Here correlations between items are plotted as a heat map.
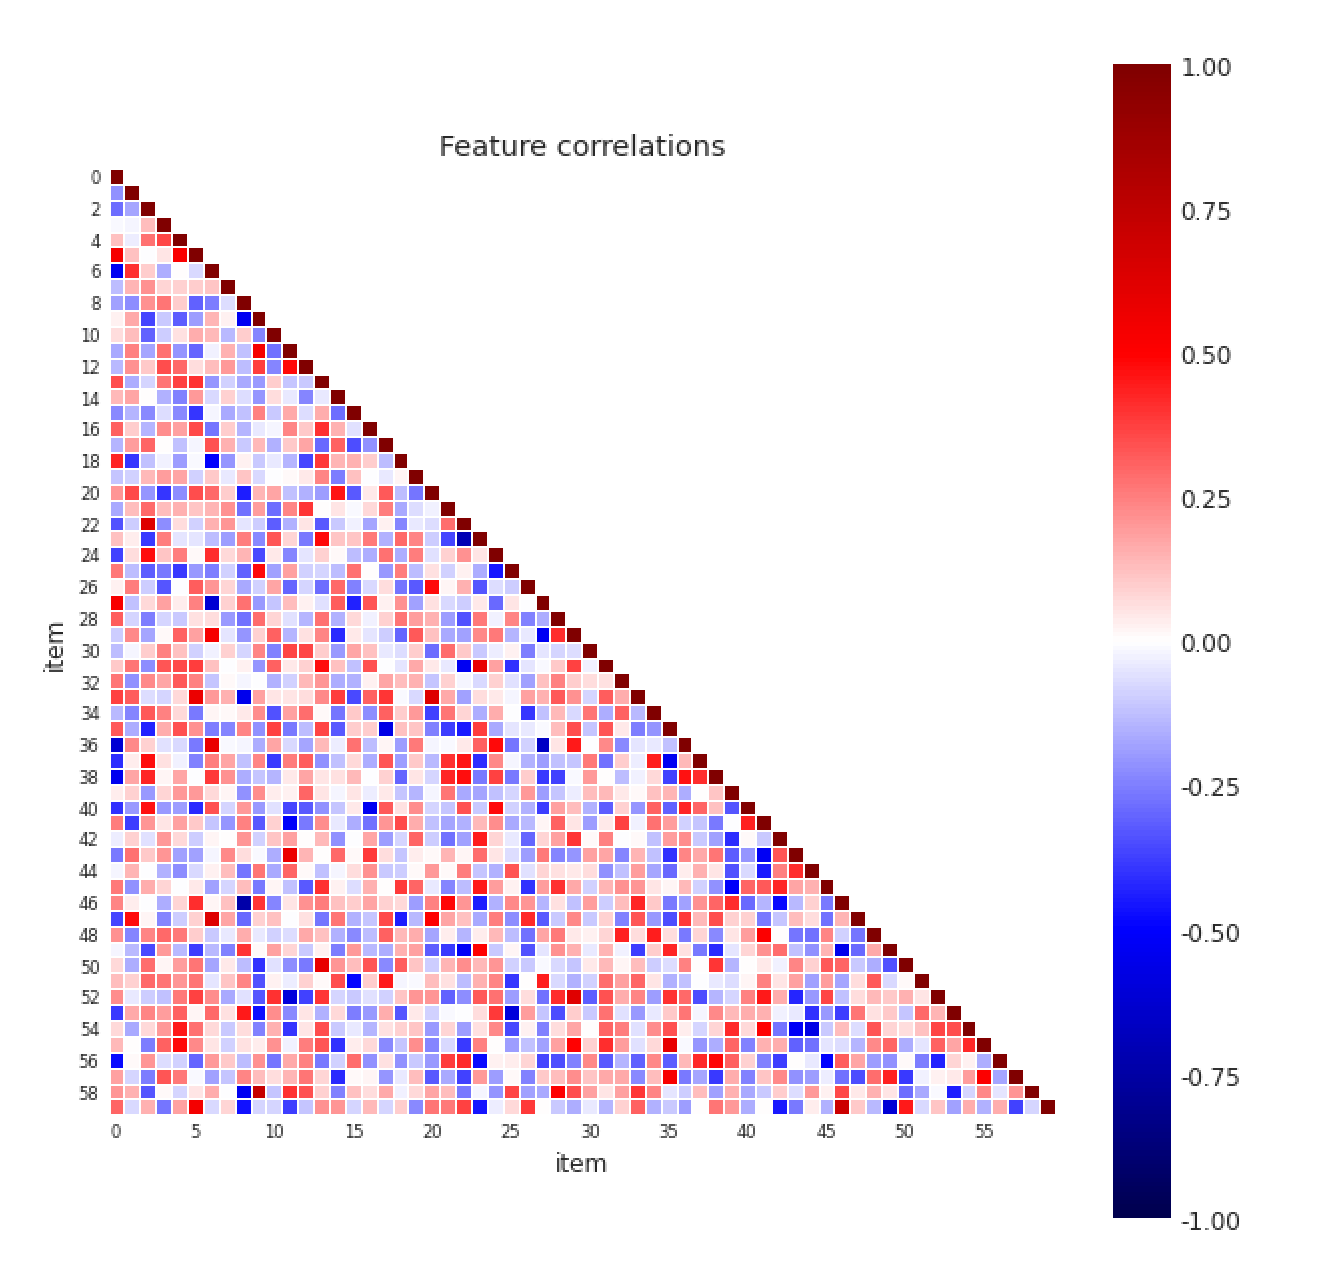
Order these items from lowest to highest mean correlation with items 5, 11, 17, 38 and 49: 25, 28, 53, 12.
25, 28, 53, 12
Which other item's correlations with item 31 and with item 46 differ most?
23
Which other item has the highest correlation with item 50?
13
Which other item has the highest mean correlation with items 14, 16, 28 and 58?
33
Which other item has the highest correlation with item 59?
46
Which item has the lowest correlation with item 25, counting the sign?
53
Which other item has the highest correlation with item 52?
29
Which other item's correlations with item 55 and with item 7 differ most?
35
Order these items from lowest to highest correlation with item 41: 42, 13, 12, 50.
12, 42, 50, 13
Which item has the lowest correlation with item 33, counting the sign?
8
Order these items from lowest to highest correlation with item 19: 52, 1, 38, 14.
14, 1, 38, 52
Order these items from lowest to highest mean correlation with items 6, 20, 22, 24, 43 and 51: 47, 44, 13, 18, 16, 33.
18, 13, 16, 44, 33, 47
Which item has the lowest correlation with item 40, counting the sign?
16
